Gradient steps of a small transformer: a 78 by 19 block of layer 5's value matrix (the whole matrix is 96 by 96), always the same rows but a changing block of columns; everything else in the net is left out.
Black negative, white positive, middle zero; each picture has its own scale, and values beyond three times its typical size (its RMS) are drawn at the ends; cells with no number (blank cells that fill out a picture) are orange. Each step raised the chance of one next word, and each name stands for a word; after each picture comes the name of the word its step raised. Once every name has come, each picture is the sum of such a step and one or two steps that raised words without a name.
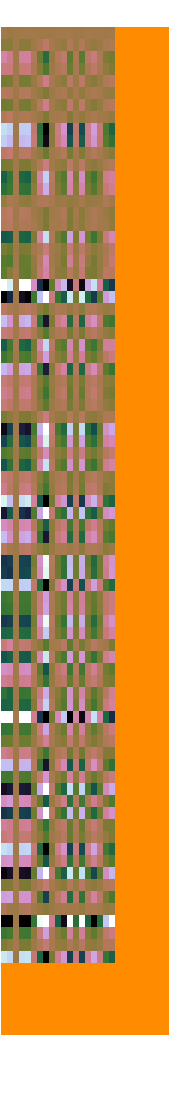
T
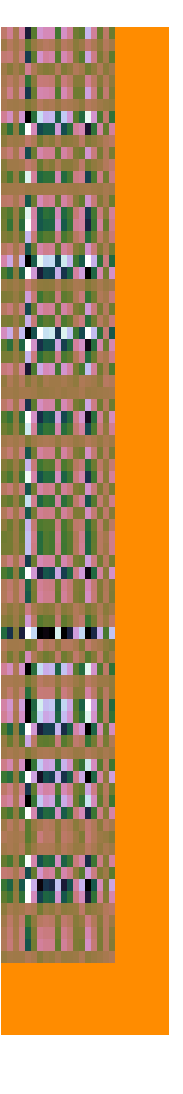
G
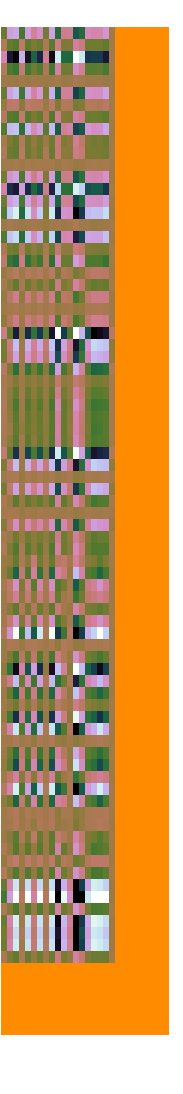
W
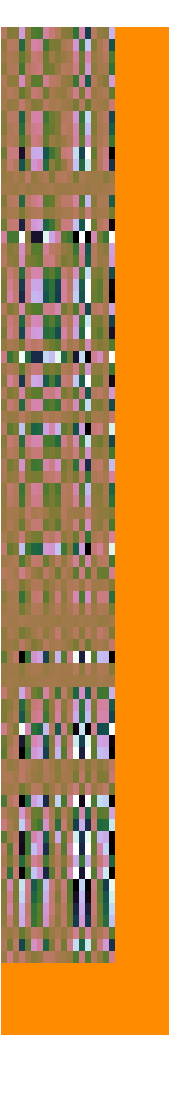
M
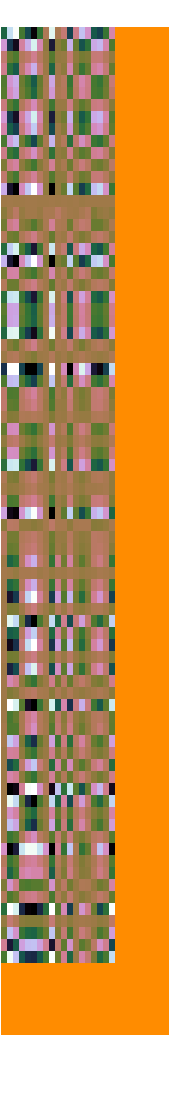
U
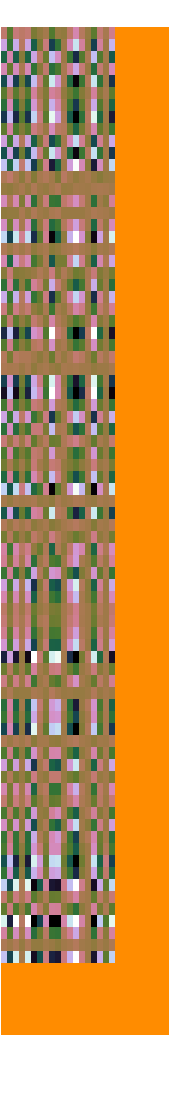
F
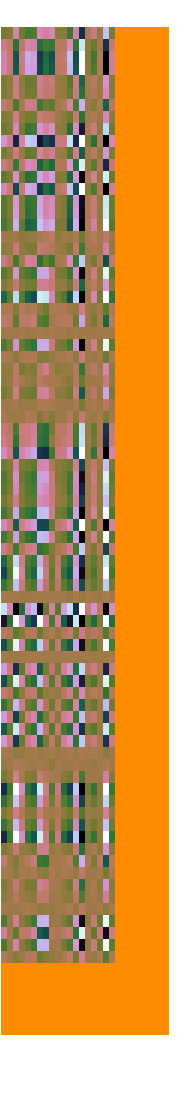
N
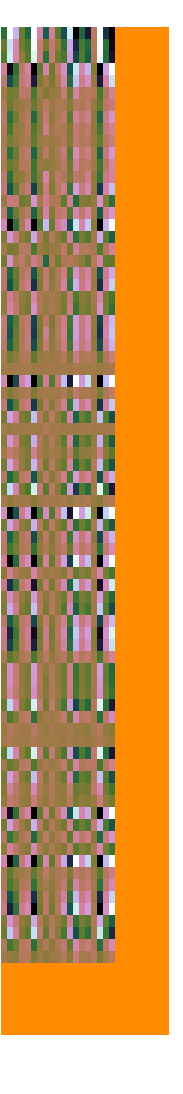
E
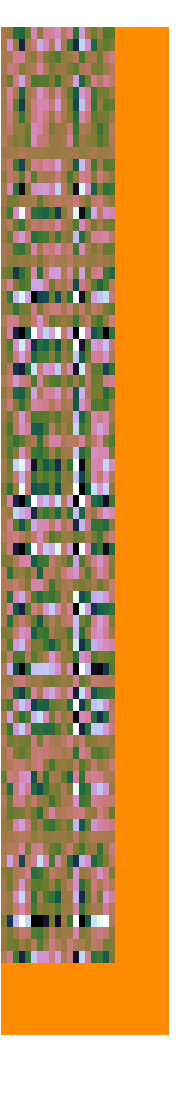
T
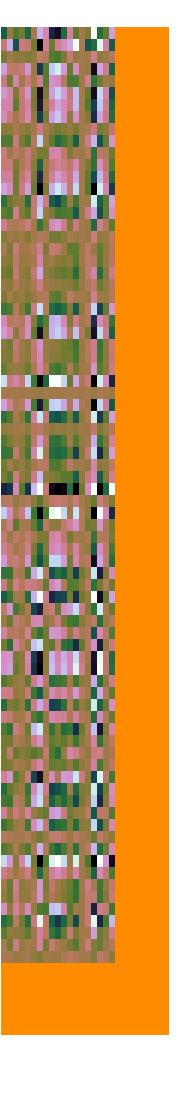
E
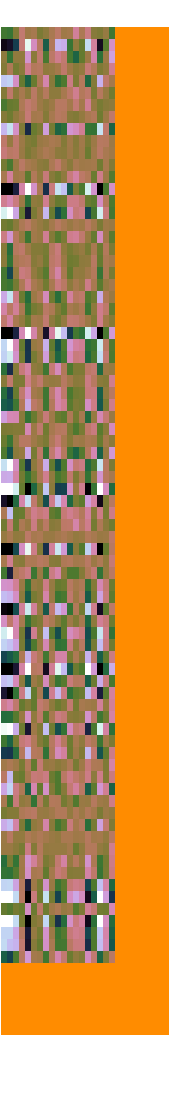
W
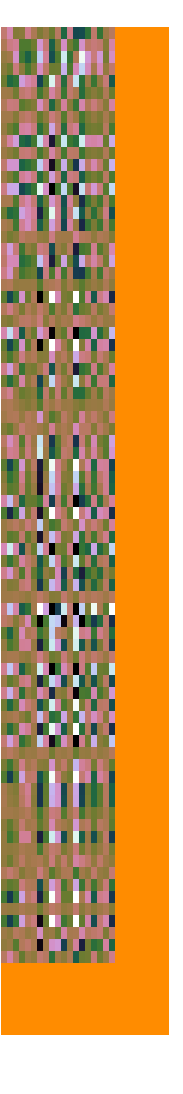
N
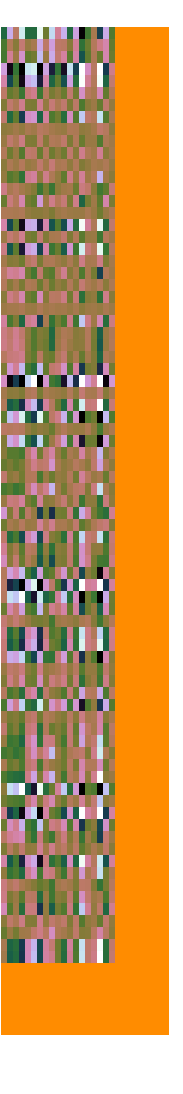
E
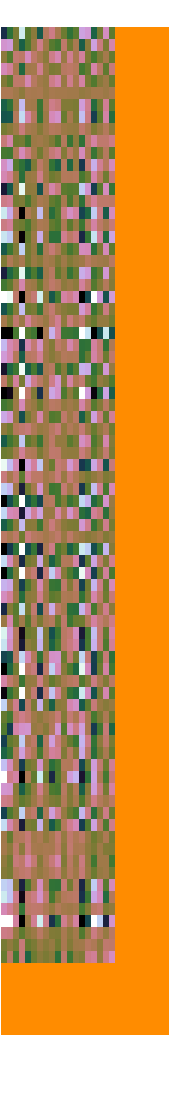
F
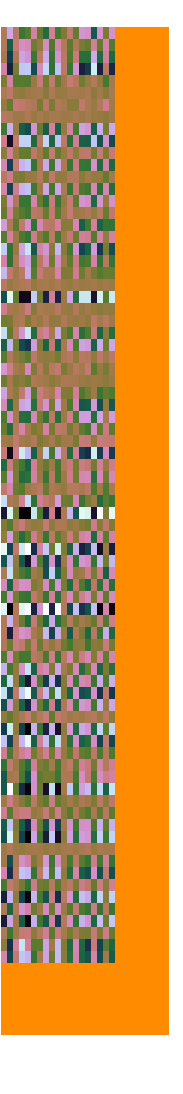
N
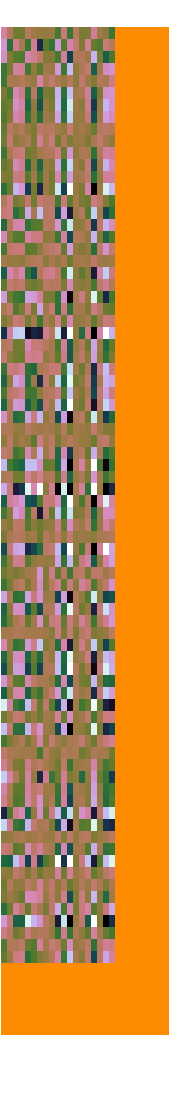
E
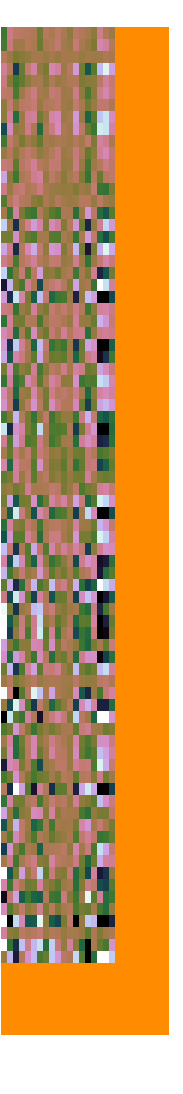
T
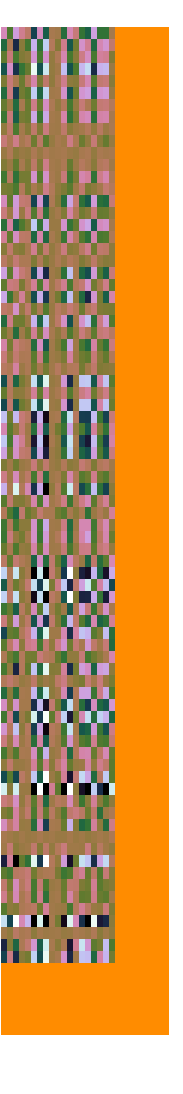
T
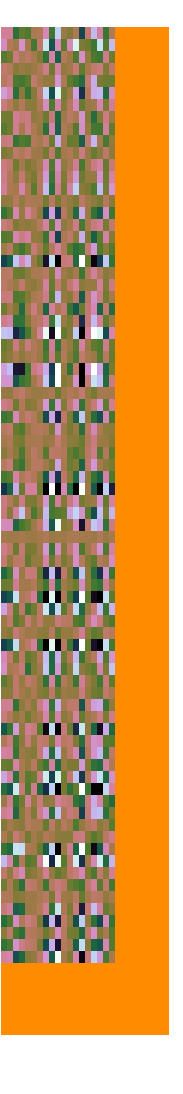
U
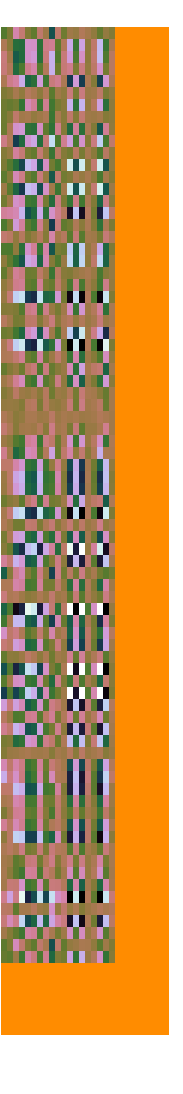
N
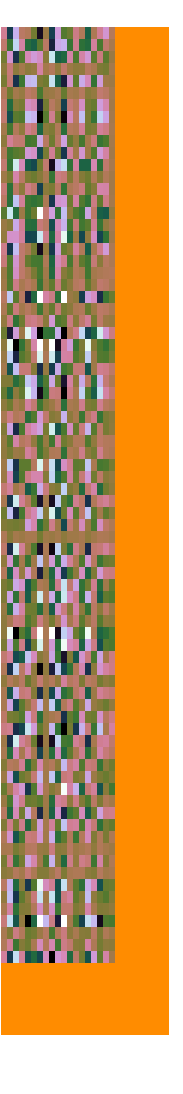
F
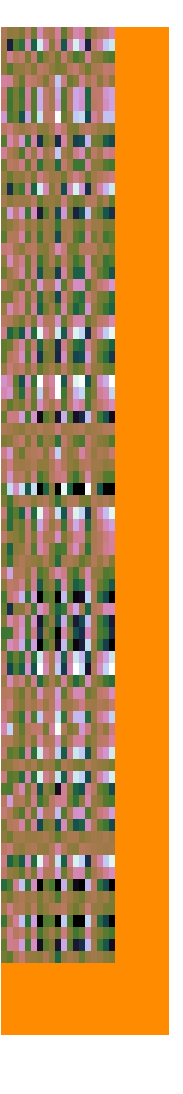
F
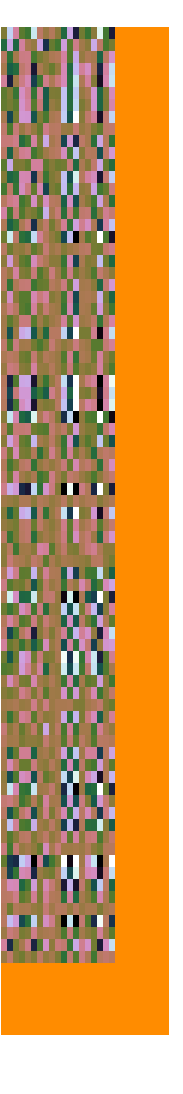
F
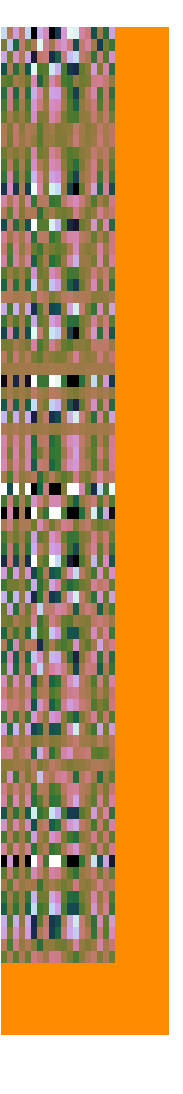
E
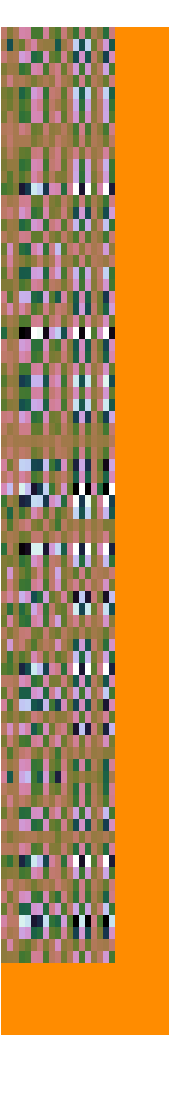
E
